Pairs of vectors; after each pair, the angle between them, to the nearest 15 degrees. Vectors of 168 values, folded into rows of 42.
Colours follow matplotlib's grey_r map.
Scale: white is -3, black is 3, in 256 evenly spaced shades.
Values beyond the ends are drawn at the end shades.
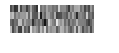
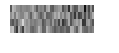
90 degrees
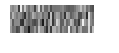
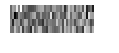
60 degrees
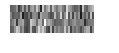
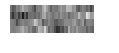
75 degrees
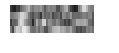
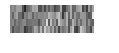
105 degrees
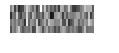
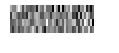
90 degrees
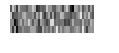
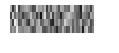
150 degrees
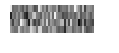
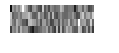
120 degrees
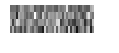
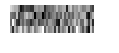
150 degrees
